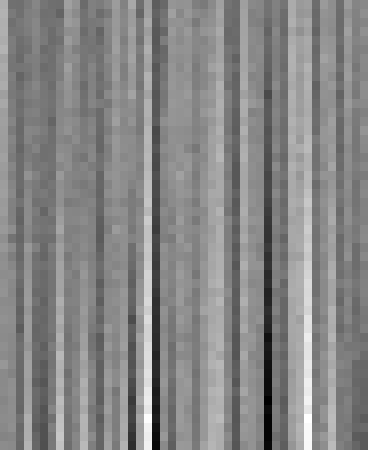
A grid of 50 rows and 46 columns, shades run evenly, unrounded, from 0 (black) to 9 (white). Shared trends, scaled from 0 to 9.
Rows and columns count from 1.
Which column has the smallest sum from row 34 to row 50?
34
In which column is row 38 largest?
39
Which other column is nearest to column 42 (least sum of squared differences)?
27
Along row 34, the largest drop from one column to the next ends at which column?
20
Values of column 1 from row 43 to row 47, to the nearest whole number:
5 5 5 5 5
